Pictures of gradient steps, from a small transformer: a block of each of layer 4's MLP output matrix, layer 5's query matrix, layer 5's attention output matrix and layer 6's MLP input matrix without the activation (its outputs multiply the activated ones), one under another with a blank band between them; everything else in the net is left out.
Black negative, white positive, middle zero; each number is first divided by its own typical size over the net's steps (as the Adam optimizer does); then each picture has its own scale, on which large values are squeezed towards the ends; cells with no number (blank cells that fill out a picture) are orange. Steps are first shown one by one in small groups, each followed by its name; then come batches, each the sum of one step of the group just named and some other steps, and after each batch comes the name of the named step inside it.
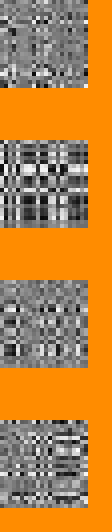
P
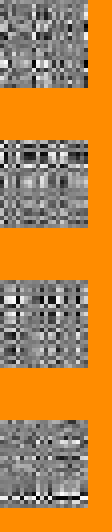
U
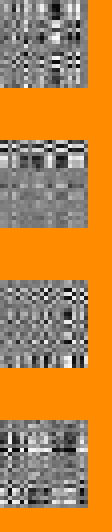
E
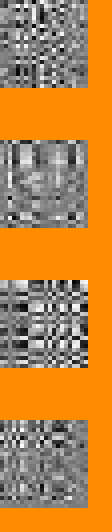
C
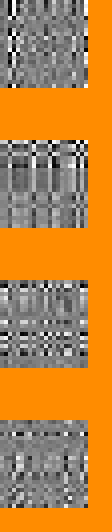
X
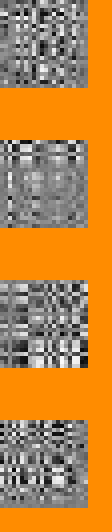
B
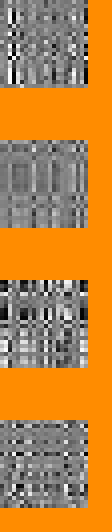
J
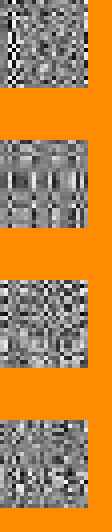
B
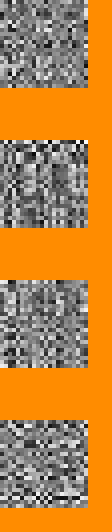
U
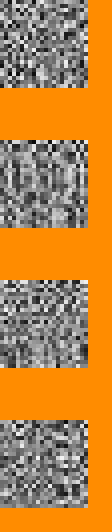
C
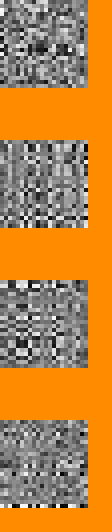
C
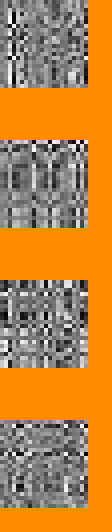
J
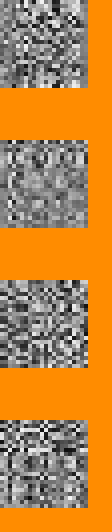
C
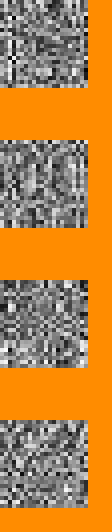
J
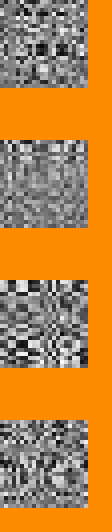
B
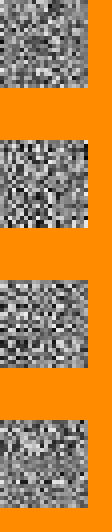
P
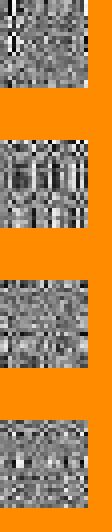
X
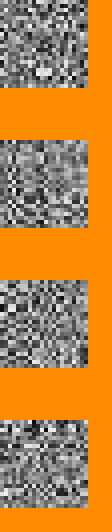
B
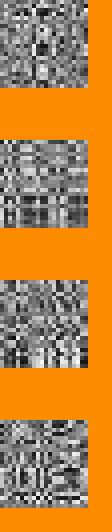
B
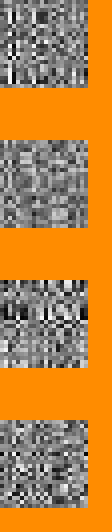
J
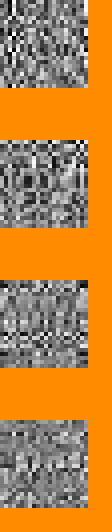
X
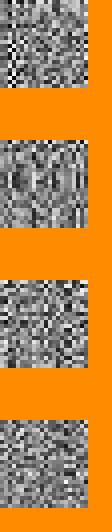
C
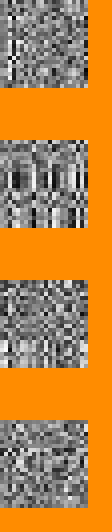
J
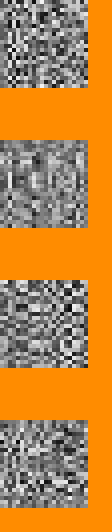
C
